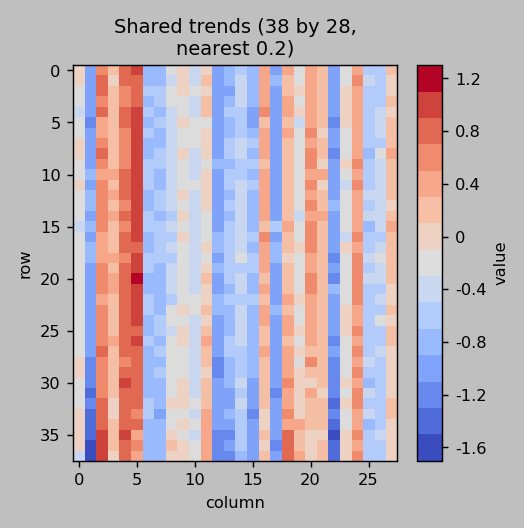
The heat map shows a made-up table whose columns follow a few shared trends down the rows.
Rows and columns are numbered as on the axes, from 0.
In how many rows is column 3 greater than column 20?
3
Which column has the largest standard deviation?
1
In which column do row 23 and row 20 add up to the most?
5
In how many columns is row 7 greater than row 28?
10
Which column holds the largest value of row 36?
2
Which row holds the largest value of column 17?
15
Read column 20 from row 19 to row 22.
0.4 0.6 0.6 0.4
